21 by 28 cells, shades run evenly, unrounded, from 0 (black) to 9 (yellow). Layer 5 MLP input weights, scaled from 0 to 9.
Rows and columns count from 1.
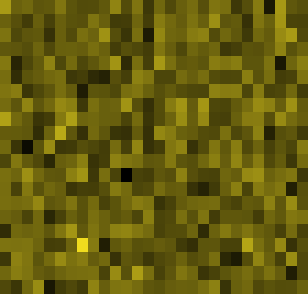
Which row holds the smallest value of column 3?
11
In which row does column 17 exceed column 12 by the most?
13
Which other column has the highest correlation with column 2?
7
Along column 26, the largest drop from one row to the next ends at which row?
5
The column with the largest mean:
24
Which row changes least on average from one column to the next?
4
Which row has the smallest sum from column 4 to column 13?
6
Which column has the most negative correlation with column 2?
28
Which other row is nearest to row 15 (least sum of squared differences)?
16
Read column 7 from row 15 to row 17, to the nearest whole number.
5 4 6
